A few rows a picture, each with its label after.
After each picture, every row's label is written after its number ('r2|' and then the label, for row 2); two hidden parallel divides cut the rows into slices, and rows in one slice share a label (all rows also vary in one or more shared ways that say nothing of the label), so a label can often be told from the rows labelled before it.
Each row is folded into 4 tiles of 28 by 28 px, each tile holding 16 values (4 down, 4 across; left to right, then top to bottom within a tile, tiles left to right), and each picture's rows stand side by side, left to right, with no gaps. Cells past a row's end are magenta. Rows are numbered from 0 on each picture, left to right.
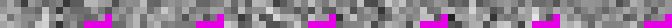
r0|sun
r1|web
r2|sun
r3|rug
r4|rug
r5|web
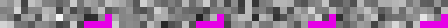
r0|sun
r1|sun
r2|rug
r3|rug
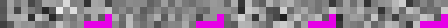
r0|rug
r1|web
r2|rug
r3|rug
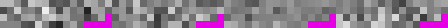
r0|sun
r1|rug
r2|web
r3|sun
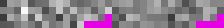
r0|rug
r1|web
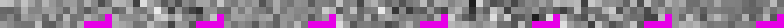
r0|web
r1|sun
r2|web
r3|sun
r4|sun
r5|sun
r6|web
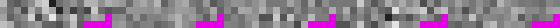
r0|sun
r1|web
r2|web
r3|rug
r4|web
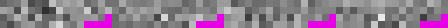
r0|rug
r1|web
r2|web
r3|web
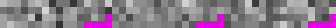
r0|sun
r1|web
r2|rug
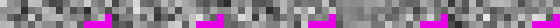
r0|sun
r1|rug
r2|rug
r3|web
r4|rug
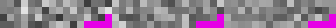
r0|rug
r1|sun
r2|web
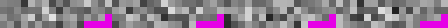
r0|sun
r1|rug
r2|rug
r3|sun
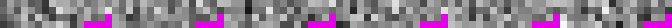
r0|rug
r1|sun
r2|sun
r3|rug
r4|sun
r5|sun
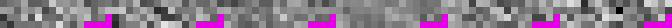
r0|rug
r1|rug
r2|web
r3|web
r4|sun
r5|sun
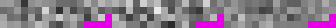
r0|sun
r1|sun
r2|web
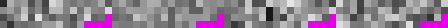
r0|rug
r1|web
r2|rug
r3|sun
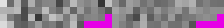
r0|sun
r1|web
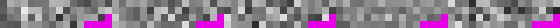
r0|rug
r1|sun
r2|sun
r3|web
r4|sun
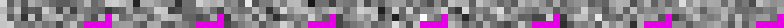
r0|sun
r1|sun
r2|rug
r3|rug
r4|sun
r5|rug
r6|web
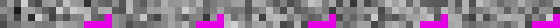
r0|rug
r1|web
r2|sun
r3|rug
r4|sun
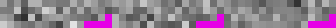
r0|sun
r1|sun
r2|web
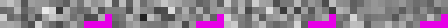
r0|sun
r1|rug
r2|sun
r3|web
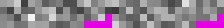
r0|sun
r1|sun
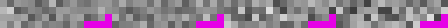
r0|web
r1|web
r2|sun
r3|rug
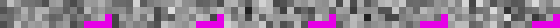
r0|web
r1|rug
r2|sun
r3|rug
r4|sun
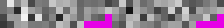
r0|rug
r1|rug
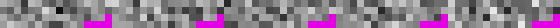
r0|sun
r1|sun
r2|rug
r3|rug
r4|sun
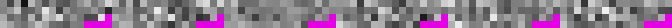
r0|sun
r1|sun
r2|web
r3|sun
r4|sun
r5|sun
